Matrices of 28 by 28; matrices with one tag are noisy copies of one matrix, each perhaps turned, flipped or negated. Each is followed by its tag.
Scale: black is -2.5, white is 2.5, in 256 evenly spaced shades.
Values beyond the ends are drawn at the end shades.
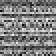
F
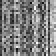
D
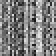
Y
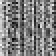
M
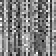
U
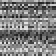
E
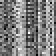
E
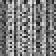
F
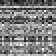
D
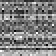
D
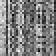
D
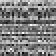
M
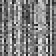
U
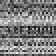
E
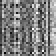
D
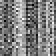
E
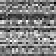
Y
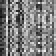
D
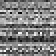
Y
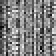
M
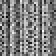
F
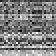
D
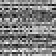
U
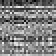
D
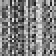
Y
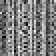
F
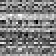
Y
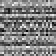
F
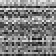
D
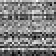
D
